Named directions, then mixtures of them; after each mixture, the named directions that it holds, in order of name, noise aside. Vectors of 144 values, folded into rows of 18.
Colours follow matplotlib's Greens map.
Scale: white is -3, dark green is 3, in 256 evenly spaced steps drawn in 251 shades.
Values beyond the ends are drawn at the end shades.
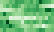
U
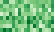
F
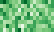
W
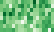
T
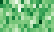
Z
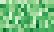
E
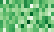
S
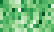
T, Z.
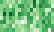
T.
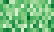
E, F, W.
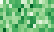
S, W, Z.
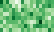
U, Z.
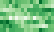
U.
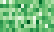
E, S, U.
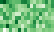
E, W.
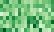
F.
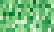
T.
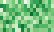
W, Z.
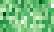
T, U.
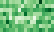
E, U, Z.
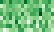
E, F.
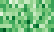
E, F, Z.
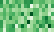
S.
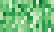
E, T.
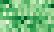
T, U, W.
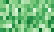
F.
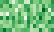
F, Z.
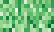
F.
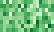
E, S, W.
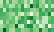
S.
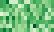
F, Z.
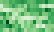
E, U.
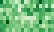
U, Z.
